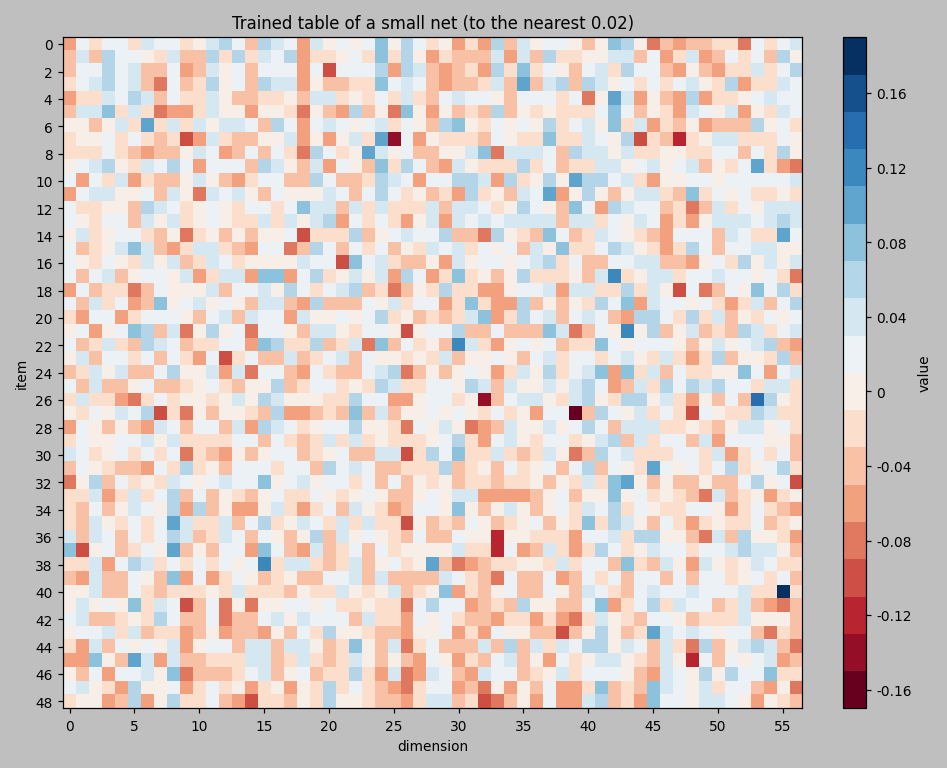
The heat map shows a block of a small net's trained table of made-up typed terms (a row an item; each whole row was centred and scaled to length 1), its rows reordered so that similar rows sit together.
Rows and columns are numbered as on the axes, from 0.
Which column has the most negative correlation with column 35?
29
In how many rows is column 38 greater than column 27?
17
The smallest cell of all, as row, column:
27, 39
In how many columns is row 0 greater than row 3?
22
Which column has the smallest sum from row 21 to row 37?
26
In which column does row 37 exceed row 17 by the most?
8
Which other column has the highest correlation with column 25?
47
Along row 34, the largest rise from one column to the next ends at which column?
10
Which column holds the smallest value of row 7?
25
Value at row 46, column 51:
0.06
